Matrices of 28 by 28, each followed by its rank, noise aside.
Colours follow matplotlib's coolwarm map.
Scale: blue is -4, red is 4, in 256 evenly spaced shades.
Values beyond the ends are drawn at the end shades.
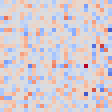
six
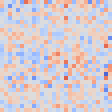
six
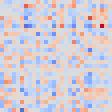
four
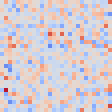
eight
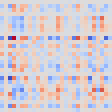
two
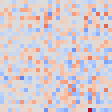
six
